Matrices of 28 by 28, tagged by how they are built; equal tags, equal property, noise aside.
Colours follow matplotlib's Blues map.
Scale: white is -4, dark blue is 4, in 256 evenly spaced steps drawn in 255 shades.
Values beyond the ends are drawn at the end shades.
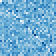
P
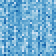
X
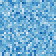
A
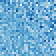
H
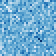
P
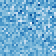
H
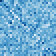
P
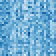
X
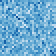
P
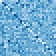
P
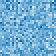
X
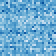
X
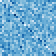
P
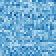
X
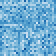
X
